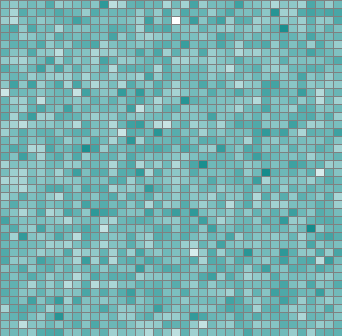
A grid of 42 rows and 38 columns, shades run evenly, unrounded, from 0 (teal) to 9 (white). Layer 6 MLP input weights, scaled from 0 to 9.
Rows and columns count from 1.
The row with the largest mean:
16
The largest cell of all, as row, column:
3, 20
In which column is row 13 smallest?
21
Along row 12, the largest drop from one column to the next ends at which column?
10
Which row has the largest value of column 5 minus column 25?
19
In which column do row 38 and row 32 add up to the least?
32
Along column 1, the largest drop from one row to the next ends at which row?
13
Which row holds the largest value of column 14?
17
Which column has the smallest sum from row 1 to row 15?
35
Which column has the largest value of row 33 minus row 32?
36
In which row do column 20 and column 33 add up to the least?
27
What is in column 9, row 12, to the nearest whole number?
7
